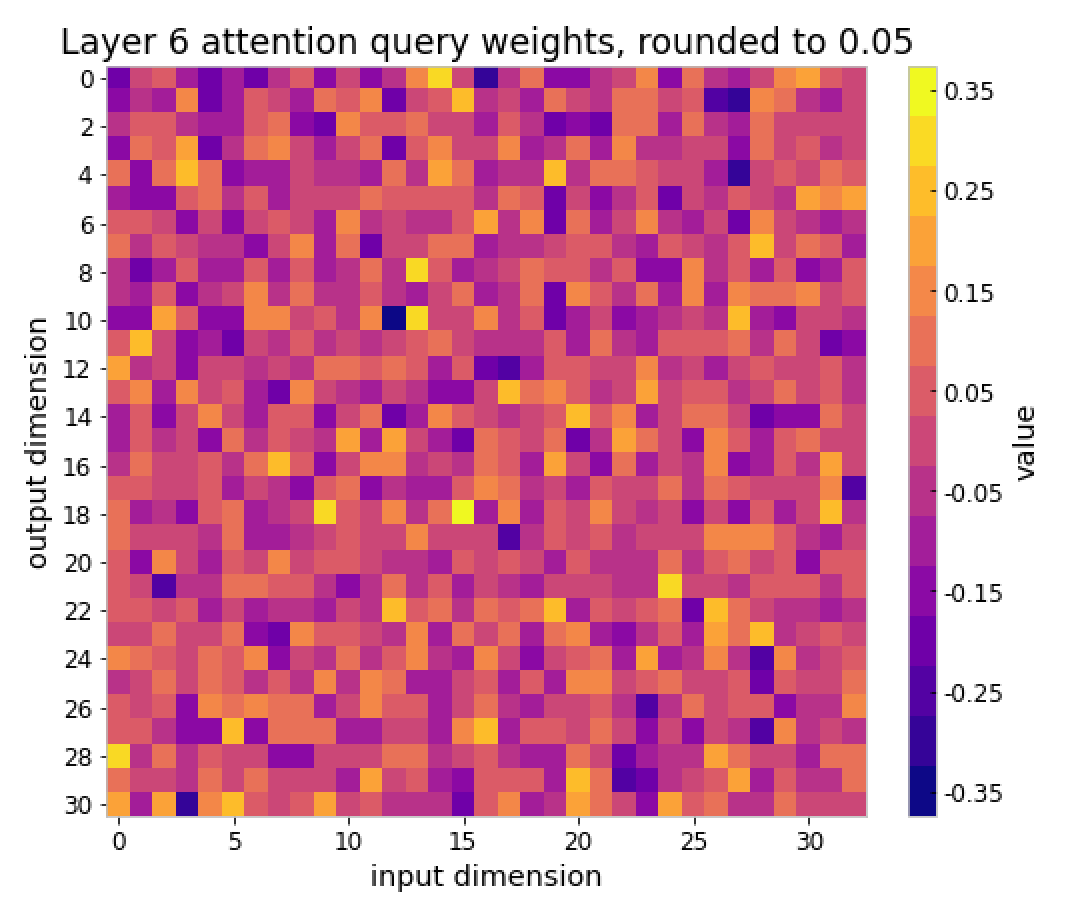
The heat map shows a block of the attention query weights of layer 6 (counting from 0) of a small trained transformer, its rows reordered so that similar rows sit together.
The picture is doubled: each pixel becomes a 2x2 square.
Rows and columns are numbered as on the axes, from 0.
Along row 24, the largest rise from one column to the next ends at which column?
29
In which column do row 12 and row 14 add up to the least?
17
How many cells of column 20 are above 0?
15
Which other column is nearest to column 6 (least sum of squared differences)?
11
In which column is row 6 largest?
16
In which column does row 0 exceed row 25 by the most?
14
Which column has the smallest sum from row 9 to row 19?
32
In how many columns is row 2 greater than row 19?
13
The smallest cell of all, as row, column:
10, 12
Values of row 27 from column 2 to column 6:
-0.05 -0.15 -0.15 0.25 -0.15
